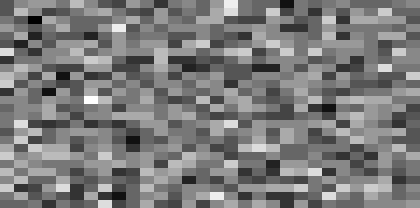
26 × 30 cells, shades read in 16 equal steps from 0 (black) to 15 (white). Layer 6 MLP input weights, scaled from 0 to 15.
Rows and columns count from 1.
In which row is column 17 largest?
1
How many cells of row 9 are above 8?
7
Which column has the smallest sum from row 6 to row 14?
24
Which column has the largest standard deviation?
17
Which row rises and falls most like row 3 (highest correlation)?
5
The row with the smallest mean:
9
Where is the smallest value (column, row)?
3, 3
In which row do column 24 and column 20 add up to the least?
22
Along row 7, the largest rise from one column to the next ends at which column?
29
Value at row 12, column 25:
4
